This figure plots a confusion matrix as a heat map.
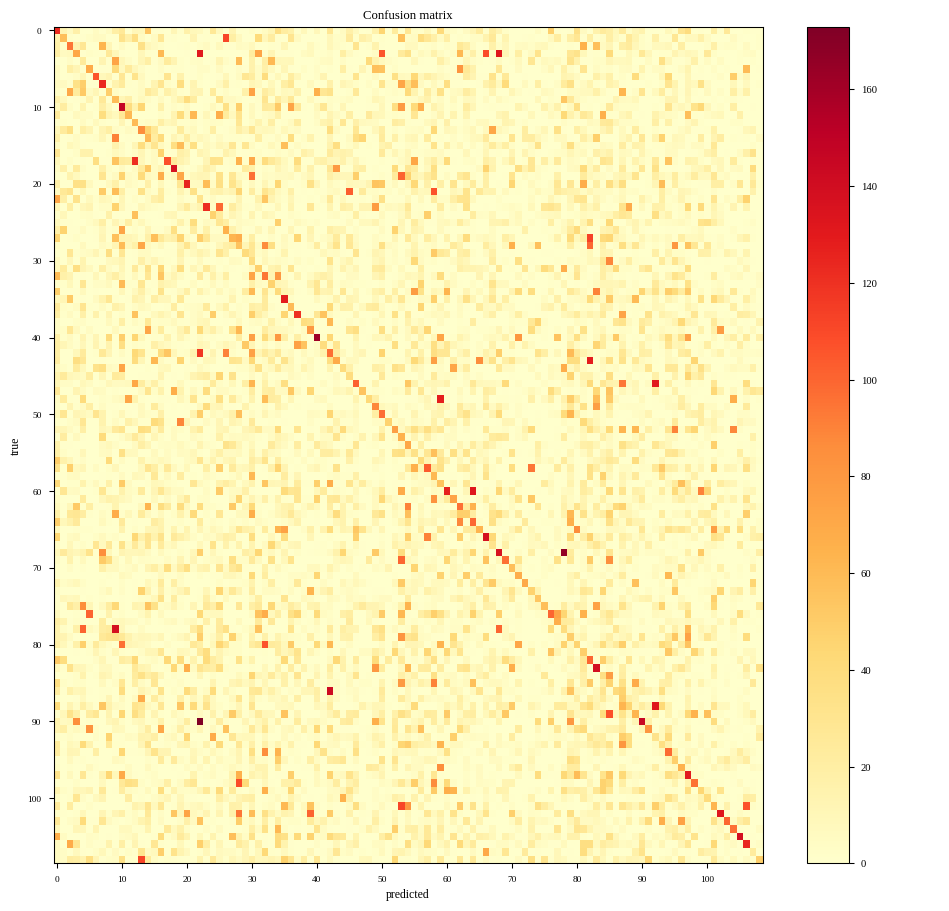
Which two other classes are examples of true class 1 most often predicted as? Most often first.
26, 53
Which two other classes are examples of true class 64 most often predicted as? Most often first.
62, 79
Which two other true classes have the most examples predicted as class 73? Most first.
57, 61
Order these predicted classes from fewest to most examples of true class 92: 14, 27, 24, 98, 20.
98, 14, 27, 20, 24
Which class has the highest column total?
30
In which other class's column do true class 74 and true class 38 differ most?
42
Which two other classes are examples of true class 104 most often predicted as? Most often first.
34, 52
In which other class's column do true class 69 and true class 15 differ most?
53
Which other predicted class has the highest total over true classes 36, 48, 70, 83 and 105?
59
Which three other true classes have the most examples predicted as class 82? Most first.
43, 27, 28
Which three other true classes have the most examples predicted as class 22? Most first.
90, 3, 42
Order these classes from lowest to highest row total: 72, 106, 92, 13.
72, 92, 13, 106
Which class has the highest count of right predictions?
40
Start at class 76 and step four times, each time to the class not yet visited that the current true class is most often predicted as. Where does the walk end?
101
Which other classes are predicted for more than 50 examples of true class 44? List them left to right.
10, 61, 78
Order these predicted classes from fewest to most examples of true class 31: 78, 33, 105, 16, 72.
105, 33, 72, 16, 78
